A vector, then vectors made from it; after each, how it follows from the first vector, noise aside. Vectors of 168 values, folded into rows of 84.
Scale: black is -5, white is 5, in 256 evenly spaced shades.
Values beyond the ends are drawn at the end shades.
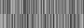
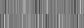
wrapped around, negated, partly zeroed.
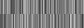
negated.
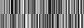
wrapped around, scaled up.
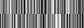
wrapped around, scaled up.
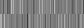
partly zeroed.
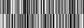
scaled up.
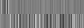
wrapped around, negated, partly zeroed.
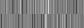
wrapped around, negated, partly zeroed.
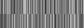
negated.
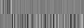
partly zeroed.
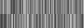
negated.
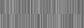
reversed, negated, shrunk.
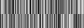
reversed, scaled up.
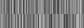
wrapped around, negated.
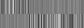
reversed, negated, partly zeroed.
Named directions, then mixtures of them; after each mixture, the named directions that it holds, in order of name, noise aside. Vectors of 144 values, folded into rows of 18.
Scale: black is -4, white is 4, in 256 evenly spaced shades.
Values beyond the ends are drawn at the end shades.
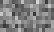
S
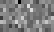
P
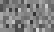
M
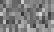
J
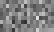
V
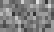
S.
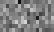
P, V.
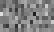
J, M, S.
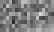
J, V.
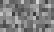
S.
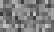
S.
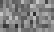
M, S.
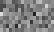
J, M, S.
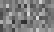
V.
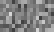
S, V.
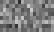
P, S.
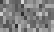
J, S.
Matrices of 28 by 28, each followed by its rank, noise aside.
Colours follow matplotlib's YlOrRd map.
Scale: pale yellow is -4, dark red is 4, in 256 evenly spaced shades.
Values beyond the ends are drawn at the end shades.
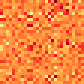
five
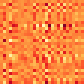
two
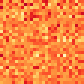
five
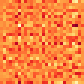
three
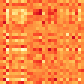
two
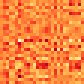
three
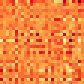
three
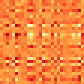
one
